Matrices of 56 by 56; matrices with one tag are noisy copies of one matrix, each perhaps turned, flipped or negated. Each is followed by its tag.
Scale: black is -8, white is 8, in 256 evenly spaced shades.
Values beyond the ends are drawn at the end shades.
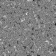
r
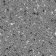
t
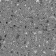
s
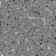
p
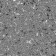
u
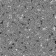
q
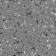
u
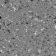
r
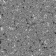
q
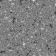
t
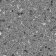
t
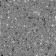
p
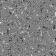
q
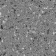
q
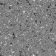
t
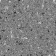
p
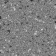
r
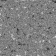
p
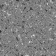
r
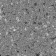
s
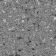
s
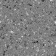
t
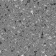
t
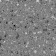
s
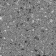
s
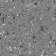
u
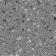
s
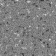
q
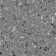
u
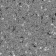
u
